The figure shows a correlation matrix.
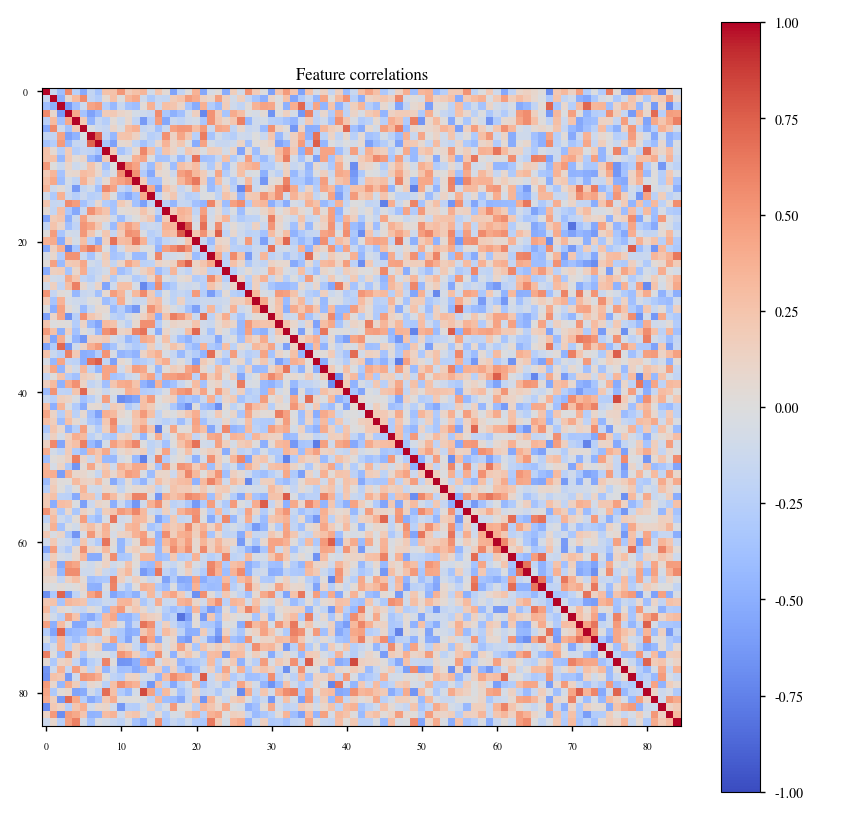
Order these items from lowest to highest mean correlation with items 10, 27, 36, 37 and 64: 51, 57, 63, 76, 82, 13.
82, 76, 57, 13, 63, 51
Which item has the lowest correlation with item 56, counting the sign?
77
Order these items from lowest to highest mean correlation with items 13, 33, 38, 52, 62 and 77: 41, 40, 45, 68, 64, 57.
64, 68, 40, 57, 45, 41
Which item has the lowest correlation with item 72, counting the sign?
47
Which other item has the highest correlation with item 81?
3
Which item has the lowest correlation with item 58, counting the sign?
28
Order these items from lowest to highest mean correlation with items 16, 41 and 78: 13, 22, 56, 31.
56, 31, 22, 13
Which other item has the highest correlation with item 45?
57
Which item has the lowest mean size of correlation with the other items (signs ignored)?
53
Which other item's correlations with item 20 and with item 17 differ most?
67
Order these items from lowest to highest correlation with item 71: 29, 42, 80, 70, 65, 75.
75, 65, 70, 29, 42, 80
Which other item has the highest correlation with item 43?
31
